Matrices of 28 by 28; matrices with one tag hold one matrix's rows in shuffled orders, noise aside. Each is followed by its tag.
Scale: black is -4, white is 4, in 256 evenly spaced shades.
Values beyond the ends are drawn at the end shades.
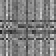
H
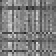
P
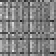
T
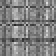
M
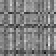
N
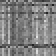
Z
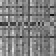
T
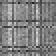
P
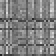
H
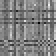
N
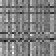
T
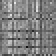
P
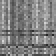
Z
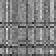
H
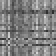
Z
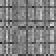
H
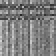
T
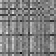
T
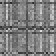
H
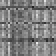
Z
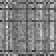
H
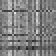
P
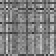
H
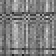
M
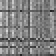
T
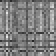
H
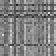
N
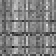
M
